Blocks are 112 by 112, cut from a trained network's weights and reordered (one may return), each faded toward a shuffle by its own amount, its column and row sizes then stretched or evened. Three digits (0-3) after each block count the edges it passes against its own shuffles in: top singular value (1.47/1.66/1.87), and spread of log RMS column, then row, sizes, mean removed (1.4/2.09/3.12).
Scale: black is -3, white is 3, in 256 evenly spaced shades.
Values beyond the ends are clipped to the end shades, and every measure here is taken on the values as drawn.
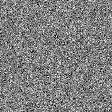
0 1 0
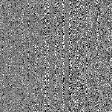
0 3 1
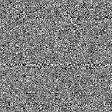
3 1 2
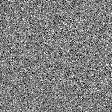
0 0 0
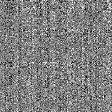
2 1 2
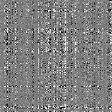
3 3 3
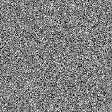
2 1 0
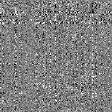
1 3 2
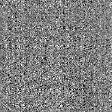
1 2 2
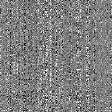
2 3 2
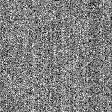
1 0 0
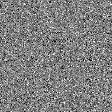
0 1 2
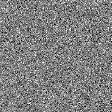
2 1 1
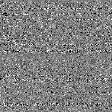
1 1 3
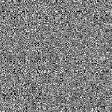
2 2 2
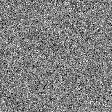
0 0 0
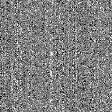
1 2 1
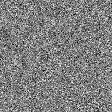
0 0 0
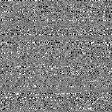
0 2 3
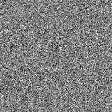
1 0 1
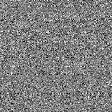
3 0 2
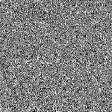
1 1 2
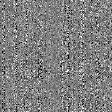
0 3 1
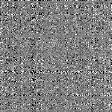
0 2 3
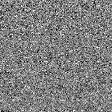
1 0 2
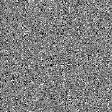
2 2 1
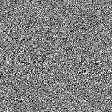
1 0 2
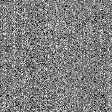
0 2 1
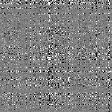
0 3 3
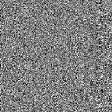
2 2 1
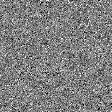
0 1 1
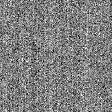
1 1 0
